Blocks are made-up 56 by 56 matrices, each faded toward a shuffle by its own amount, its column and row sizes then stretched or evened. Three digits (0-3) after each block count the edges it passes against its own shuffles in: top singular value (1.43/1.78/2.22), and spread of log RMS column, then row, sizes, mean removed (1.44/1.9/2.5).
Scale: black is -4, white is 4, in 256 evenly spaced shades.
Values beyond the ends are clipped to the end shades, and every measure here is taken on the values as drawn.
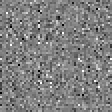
1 2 0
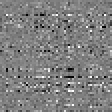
2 2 3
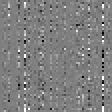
2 3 0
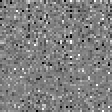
2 1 2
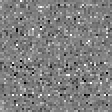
0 1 2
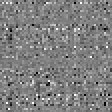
1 1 3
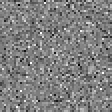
1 0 0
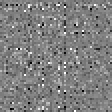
0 2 2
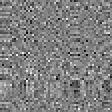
3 1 1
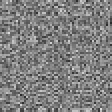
3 0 1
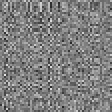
3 3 0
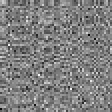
3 0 0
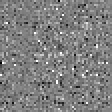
1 2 1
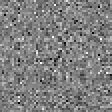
2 1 0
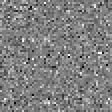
0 1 1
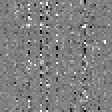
0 3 1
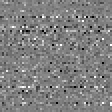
1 0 3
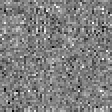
2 0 1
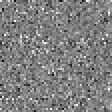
1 0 1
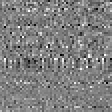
3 0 3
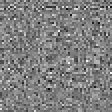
2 0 2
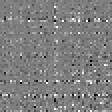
1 2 3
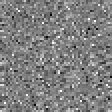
2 0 0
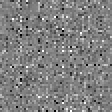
1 2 2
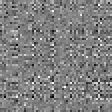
3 2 2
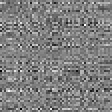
3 1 3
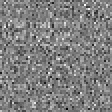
2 0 0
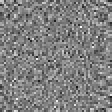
2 0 0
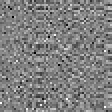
3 0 0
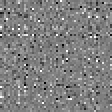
2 2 1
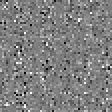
0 2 0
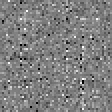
1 2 0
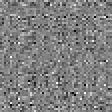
3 1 2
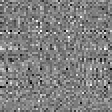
3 1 2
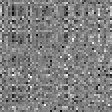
3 2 1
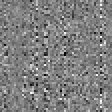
2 3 1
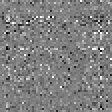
2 2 2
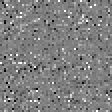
0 1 2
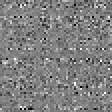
0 2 3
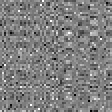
3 1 0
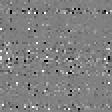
0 2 3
